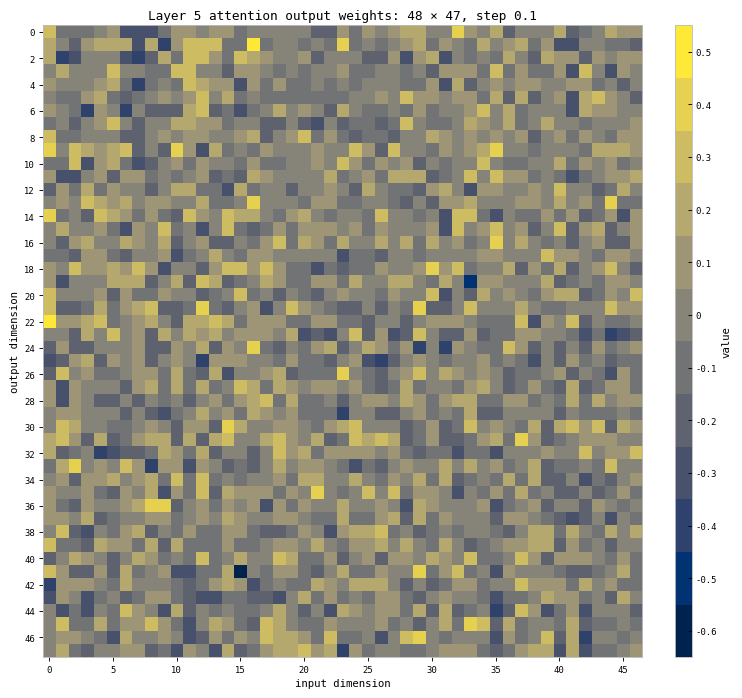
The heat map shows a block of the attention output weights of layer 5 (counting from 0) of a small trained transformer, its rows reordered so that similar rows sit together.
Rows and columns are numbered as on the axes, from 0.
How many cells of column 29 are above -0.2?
41
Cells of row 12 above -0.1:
31
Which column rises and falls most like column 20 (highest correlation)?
46
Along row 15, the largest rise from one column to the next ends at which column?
32
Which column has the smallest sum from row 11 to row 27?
42
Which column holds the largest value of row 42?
37
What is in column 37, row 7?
-0.1
